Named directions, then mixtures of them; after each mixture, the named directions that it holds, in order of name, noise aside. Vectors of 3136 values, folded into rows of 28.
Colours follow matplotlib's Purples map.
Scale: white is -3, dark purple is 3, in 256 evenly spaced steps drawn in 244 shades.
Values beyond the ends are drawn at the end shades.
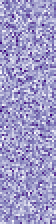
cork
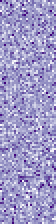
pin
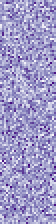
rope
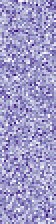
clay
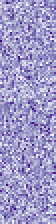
cork, rope.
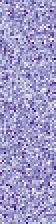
pin, rope.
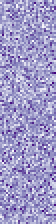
rope.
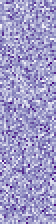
rope.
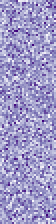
clay.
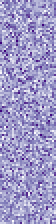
cork.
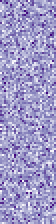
cork, pin.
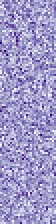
cork.
